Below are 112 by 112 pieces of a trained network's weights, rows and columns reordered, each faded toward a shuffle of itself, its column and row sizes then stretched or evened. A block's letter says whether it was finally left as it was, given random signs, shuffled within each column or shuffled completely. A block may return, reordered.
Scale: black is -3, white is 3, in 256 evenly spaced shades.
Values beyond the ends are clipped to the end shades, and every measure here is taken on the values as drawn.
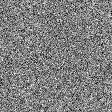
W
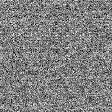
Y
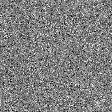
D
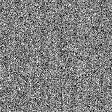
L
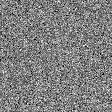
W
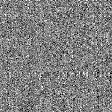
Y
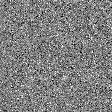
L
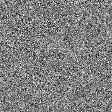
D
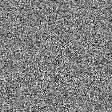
D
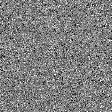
D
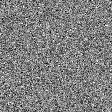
W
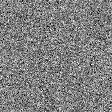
L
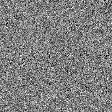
D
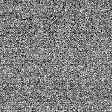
Y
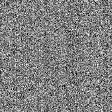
Y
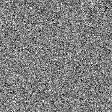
D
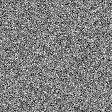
W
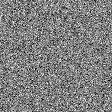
W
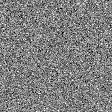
W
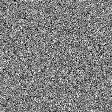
L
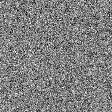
L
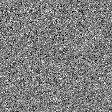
D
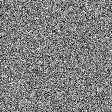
W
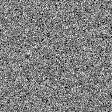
L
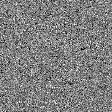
D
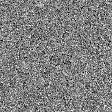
L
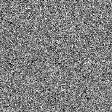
D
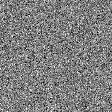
D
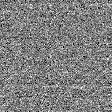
Y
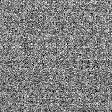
Y
